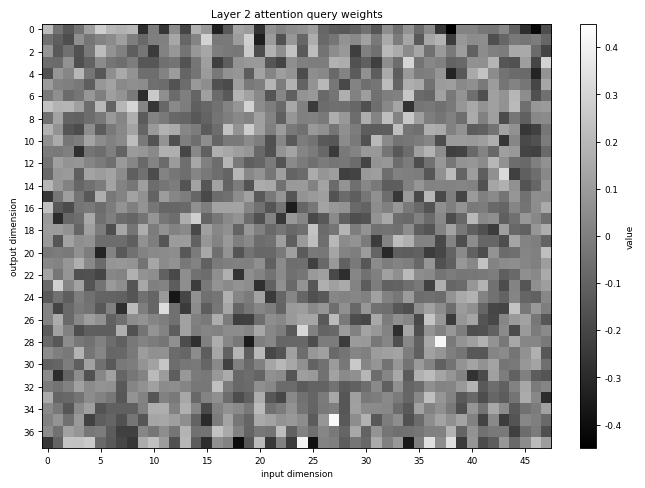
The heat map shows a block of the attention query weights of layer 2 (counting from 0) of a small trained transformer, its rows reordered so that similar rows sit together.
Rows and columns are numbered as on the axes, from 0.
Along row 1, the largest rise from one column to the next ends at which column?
21
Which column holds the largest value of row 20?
47
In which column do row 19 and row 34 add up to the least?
39
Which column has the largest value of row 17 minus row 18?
14
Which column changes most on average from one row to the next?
40
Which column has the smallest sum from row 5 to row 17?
45
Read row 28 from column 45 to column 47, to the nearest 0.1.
0 0 0
